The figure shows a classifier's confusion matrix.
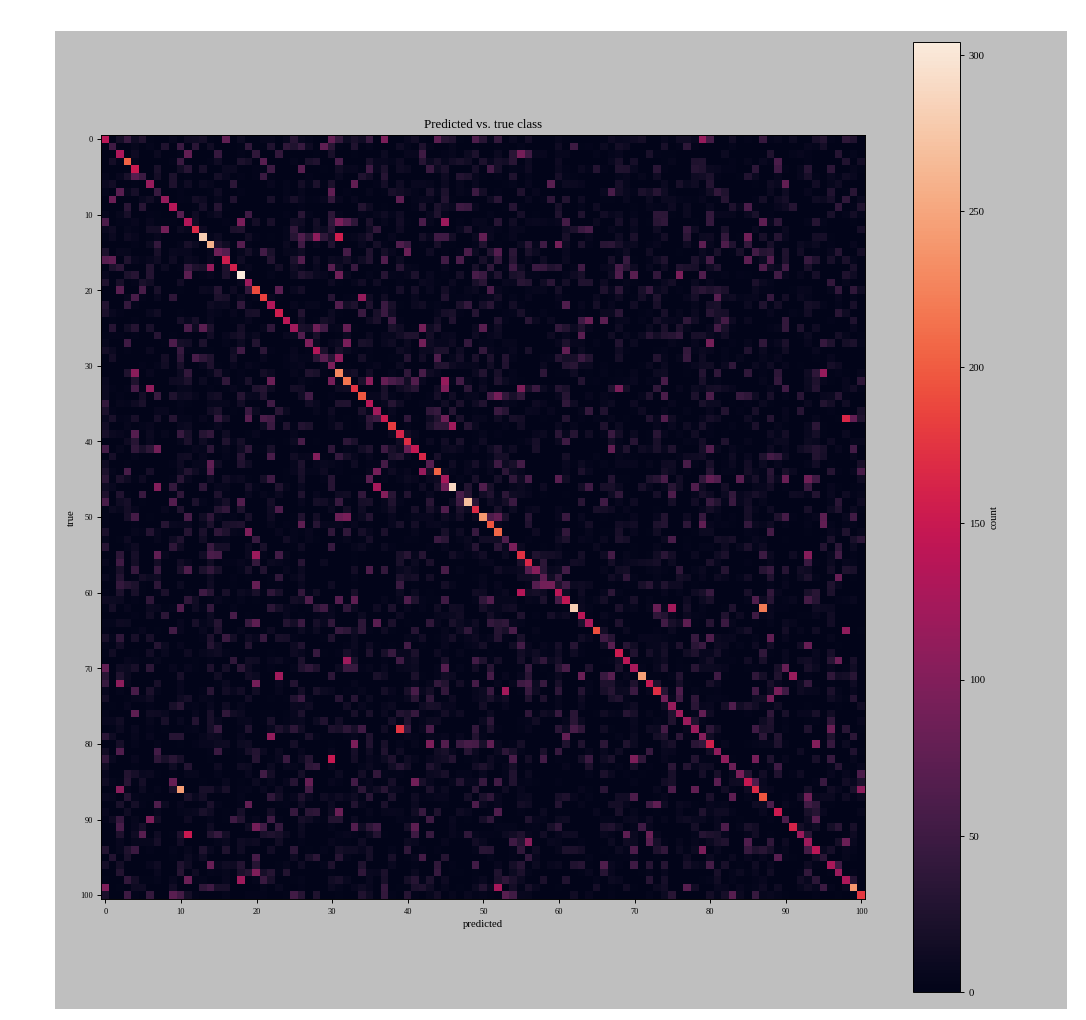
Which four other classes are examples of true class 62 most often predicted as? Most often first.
87, 75, 73, 10
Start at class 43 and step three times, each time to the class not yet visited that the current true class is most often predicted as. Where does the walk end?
55
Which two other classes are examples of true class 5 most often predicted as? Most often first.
4, 21
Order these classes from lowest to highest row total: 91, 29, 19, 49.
19, 49, 29, 91
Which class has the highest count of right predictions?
18
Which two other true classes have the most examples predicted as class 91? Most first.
71, 9
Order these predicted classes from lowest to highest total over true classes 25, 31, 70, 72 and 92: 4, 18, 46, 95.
46, 18, 95, 4
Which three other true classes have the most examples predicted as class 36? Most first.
46, 44, 64
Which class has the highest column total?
45
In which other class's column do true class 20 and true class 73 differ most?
53
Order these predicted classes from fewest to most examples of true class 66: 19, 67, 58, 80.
58, 19, 67, 80
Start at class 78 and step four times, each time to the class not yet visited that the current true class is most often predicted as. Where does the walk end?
63
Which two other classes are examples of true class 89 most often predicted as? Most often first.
31, 52
